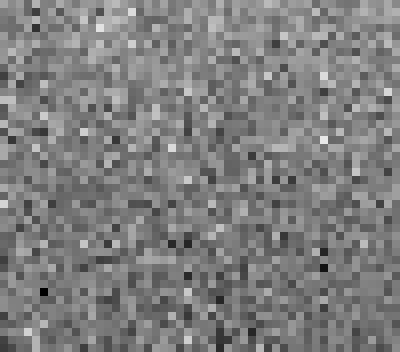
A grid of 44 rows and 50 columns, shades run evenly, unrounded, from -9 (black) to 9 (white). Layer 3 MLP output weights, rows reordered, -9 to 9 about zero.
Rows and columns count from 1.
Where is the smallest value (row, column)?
37, 6
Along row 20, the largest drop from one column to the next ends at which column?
32
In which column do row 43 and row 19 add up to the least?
29
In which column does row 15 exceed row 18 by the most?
20
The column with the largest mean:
12
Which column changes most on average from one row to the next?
41
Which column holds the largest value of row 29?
28
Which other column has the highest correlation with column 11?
25
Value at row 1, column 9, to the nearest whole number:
1
